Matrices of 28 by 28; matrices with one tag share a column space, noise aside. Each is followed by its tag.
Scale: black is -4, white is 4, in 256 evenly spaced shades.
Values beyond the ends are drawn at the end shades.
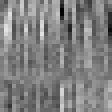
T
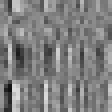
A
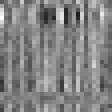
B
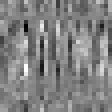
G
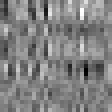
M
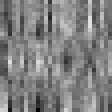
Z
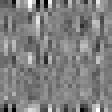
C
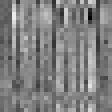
B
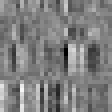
A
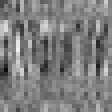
G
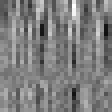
T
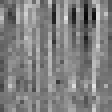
B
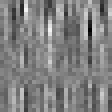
T
